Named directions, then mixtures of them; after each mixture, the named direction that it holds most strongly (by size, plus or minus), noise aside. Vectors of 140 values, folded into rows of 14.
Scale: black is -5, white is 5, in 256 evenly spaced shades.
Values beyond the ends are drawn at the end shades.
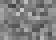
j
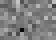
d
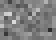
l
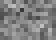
j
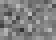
l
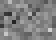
l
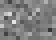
l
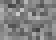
j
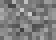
j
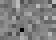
d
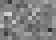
l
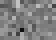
d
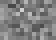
j
